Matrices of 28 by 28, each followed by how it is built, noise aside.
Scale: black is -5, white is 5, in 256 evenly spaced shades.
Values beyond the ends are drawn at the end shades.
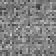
blocks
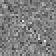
banded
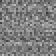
repeating columns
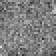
smooth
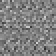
repeating columns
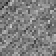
Hankel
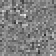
block diagonal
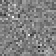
block diagonal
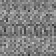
repeating columns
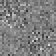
block diagonal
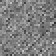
Hankel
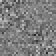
block diagonal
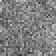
smooth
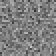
repeating columns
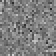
block diagonal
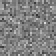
repeating columns
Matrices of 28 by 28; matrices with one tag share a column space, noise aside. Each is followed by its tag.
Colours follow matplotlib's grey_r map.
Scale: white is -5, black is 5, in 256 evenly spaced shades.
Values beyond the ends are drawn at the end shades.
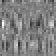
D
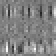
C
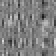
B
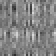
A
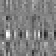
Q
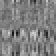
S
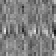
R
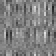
A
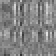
A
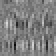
D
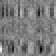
C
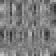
A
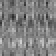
B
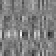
Q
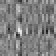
R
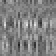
D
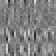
S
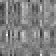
A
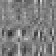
S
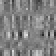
Q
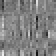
Q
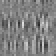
D
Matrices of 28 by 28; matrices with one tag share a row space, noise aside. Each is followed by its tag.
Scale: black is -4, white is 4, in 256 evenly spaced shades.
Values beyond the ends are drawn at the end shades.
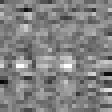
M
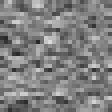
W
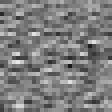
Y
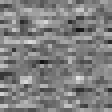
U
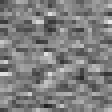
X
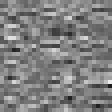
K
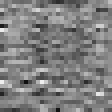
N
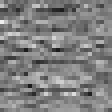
N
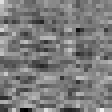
U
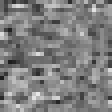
W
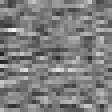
N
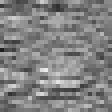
N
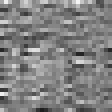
U
